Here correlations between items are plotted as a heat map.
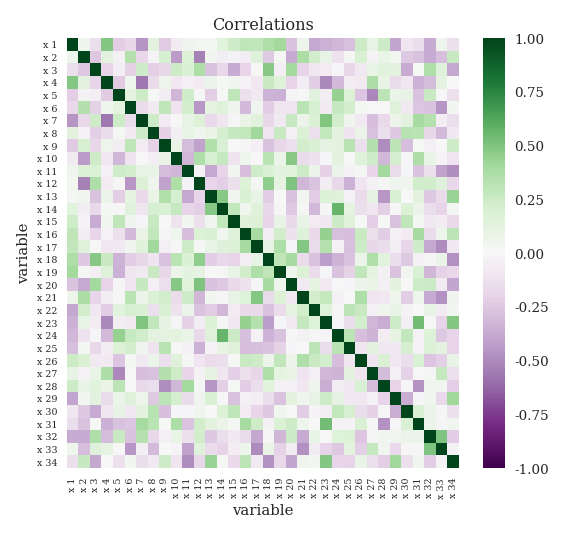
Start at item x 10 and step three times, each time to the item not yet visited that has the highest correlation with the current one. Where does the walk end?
x 18
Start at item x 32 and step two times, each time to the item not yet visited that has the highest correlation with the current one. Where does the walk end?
x 27
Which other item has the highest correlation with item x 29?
x 34
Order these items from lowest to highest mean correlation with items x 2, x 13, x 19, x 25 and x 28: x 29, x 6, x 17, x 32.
x 32, x 29, x 17, x 6
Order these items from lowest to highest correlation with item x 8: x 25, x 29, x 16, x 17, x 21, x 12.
x 29, x 25, x 12, x 21, x 16, x 17
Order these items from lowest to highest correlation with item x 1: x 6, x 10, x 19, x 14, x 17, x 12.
x 6, x 10, x 12, x 14, x 17, x 19
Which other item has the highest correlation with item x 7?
x 23
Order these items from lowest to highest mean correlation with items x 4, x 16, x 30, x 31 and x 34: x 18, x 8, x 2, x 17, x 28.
x 28, x 18, x 2, x 17, x 8
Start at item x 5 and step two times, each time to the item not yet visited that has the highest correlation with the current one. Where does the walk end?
x 14
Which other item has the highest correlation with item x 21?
x 17
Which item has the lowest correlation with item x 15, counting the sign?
x 3
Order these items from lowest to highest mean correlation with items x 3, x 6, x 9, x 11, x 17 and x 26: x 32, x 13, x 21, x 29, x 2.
x 32, x 13, x 29, x 2, x 21
